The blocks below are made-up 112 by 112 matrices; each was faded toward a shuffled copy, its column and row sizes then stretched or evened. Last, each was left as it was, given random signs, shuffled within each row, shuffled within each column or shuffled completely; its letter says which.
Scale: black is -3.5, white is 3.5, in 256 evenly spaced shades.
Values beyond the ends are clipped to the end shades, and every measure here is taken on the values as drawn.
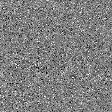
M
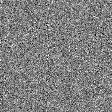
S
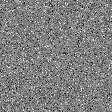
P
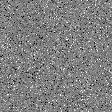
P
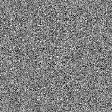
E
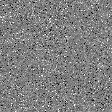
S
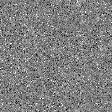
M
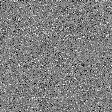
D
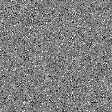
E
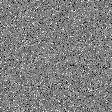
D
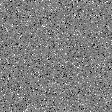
D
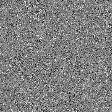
S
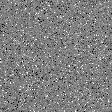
P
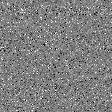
D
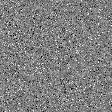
S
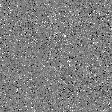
M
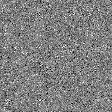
E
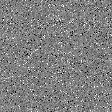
E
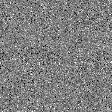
M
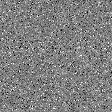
D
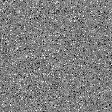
E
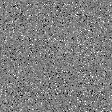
M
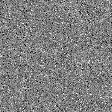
S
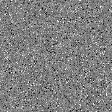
S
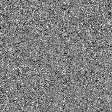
M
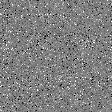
M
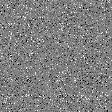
M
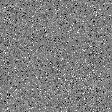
S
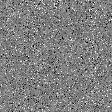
S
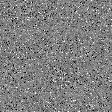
D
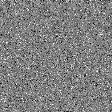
D
